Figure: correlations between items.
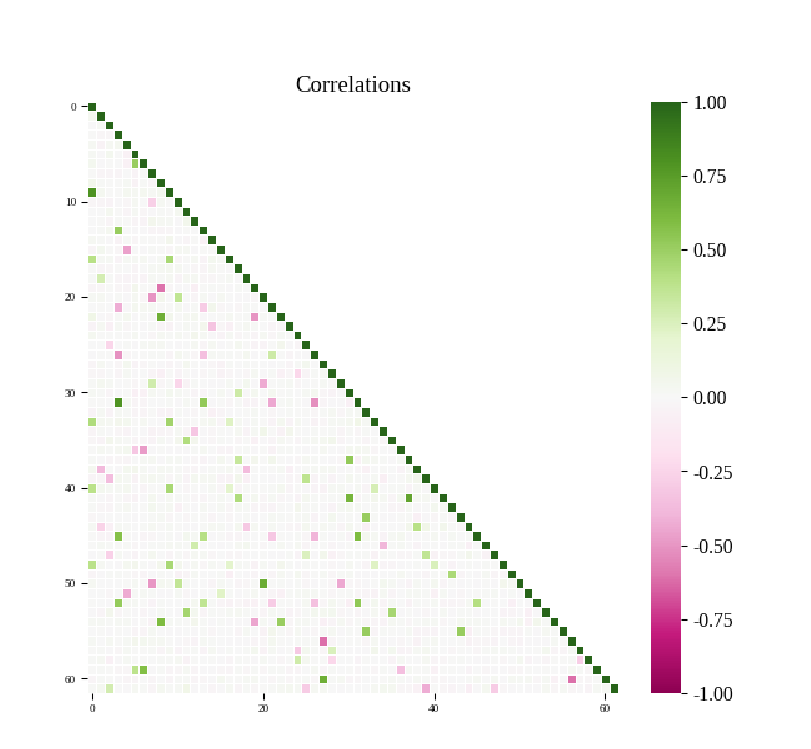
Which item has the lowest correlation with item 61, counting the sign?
39
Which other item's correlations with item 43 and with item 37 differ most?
41
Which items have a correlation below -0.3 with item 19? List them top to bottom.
8, 22, 54
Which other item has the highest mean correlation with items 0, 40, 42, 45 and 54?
9
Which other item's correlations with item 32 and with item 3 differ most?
31
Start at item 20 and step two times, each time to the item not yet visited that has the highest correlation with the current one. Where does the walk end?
10
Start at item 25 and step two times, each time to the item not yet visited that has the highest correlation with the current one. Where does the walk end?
47
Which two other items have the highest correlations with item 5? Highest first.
6, 59
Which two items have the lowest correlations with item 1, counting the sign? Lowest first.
38, 44
